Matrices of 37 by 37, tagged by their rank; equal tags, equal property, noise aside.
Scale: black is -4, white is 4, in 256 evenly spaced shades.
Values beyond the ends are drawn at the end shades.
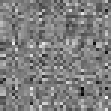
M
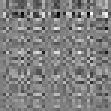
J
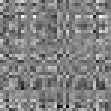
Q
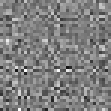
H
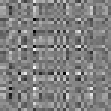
J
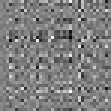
Q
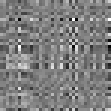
J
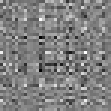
Q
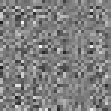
H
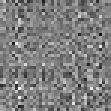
M
